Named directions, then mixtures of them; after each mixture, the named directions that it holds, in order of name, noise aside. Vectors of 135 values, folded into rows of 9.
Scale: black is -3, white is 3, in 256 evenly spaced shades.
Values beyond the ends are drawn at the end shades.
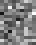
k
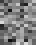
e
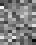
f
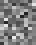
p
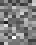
f, p.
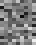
f, p.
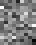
f.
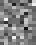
p.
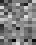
e, f.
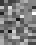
f, k.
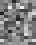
k.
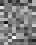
f, p.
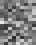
e, k, p.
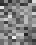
e, f, p.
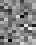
e, f, p.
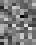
f, p.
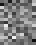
f, p.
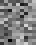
e, k, p.
